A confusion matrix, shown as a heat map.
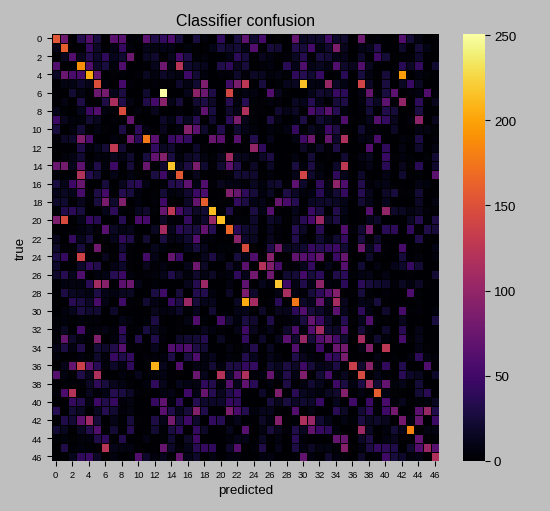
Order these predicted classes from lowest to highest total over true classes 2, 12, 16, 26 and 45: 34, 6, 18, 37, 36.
36, 37, 18, 34, 6
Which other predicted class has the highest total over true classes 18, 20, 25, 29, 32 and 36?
23
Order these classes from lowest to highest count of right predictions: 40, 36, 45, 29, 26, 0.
40, 26, 45, 36, 0, 29
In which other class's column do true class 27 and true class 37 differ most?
20
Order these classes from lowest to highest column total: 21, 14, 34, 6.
6, 14, 21, 34
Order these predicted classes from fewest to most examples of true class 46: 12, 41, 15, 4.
12, 41, 4, 15
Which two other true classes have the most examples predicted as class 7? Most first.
12, 0
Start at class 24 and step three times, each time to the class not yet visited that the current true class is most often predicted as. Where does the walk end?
30
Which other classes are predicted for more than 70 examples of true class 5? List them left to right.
18, 22, 23, 30, 33, 37
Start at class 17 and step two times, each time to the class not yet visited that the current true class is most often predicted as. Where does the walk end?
13
